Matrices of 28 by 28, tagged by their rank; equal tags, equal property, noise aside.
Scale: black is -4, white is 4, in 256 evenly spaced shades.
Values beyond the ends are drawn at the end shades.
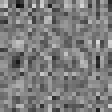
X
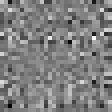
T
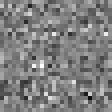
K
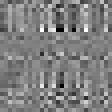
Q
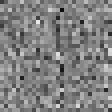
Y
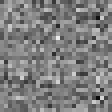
Y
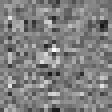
X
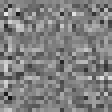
T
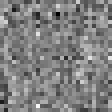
K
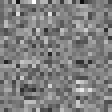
T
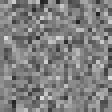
K
